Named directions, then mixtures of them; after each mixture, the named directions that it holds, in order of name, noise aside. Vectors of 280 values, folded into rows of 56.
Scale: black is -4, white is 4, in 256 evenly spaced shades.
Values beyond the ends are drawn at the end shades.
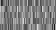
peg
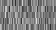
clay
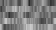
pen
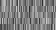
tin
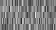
clay, peg, tin.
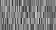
clay, tin.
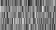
clay, peg.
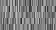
clay, tin.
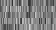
clay, pen, tin.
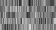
clay, pen, tin.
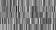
tin.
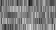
peg, pen, tin.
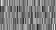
peg.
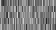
clay, peg, tin.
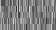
peg, tin.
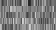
clay, peg, pen.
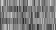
peg, pen.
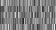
peg.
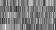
peg, pen, tin.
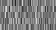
clay.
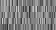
clay, tin.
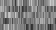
clay, pen.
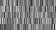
peg, tin.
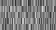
clay, peg.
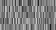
clay.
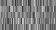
clay, peg.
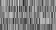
peg, pen, tin.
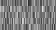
clay, peg.
